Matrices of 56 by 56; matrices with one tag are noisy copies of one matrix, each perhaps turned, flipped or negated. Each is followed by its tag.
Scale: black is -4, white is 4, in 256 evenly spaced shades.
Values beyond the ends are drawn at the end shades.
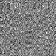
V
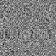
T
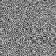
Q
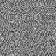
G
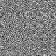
Q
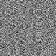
G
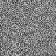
Q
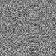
T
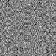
V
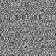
G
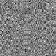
V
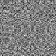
V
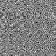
Q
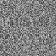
T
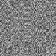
V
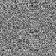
T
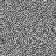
Q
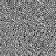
Q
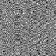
G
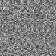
V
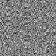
V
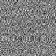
G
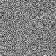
Q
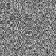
V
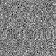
T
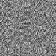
V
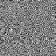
Q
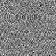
G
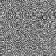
Q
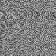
Q
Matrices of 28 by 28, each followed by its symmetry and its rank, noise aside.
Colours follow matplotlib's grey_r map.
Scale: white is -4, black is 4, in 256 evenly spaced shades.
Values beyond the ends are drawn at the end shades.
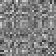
symmetric, rank four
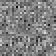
no symmetry, rank six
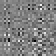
no symmetry, rank three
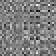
no symmetry, rank three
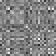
symmetric, rank three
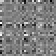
no symmetry, rank three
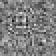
antisymmetric, rank six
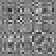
symmetric, rank three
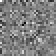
symmetric, rank four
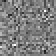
no symmetry, rank six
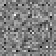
symmetric, rank six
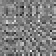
antisymmetric, rank four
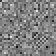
symmetric, rank six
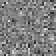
antisymmetric, rank six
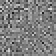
symmetric, rank six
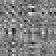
antisymmetric, rank four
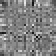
symmetric, rank three
